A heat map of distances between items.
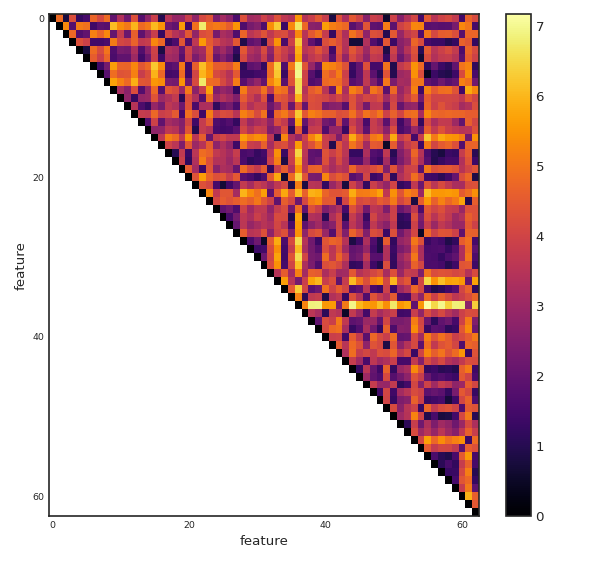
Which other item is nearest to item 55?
7
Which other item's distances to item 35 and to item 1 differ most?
40
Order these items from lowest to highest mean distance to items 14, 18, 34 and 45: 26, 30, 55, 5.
30, 55, 26, 5
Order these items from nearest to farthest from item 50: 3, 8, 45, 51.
3, 45, 8, 51
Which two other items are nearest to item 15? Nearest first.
33, 53
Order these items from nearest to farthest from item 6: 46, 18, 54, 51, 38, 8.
18, 8, 38, 51, 46, 54
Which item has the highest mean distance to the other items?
36
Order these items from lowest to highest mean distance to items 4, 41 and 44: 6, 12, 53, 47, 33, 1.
47, 6, 1, 12, 53, 33
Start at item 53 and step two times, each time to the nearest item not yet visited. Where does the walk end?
61
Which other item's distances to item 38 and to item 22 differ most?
8
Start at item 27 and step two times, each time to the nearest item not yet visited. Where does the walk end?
5
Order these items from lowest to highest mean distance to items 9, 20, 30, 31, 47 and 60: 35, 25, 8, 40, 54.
54, 8, 25, 35, 40
